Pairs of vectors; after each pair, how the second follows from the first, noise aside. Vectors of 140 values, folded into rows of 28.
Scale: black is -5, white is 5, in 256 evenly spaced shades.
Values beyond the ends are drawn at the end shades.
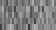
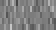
wrapped around, negated, partly zeroed.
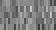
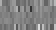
negated, partly zeroed.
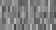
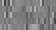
reversed, negated, partly zeroed.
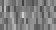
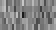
sign-scrambled.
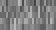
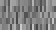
reversed, negated.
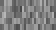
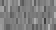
wrapped around, negated, partly zeroed.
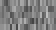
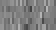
partly zeroed.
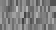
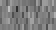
negated, partly zeroed.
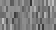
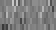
reversed, negated, partly zeroed.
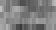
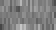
negated, partly zeroed.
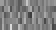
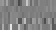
partly zeroed.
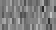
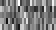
wrapped around, negated, scaled up.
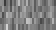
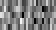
wrapped around, negated, scaled up.
